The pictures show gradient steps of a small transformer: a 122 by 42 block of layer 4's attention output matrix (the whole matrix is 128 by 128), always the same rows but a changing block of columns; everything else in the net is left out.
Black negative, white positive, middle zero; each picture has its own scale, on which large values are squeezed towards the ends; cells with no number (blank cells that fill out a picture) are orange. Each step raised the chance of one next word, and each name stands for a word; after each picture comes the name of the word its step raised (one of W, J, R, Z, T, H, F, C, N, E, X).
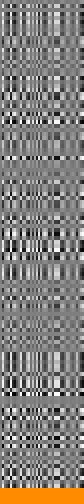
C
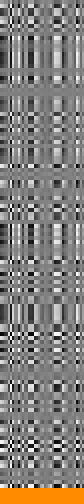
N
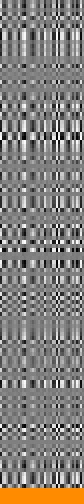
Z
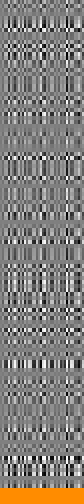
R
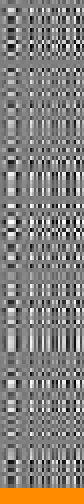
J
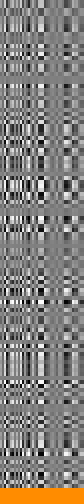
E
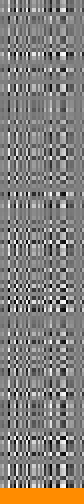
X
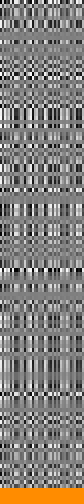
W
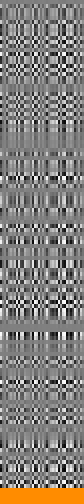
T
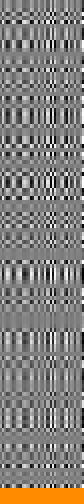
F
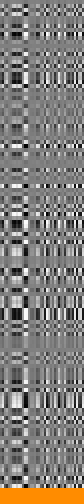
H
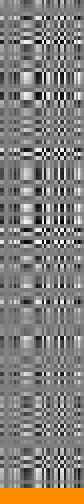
J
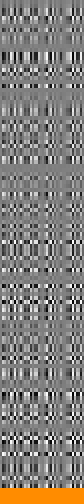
X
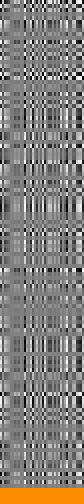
W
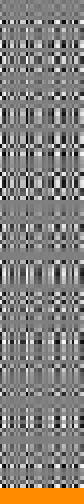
F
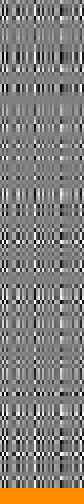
X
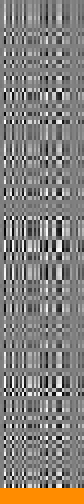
C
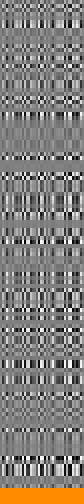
R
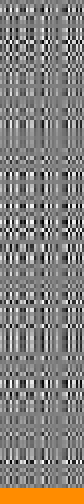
J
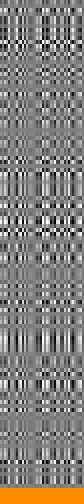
J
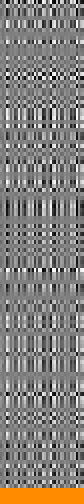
W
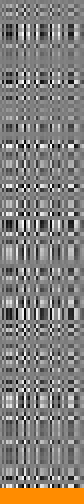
H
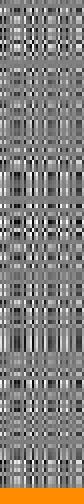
J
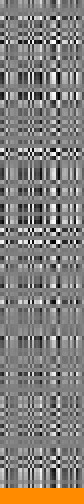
J
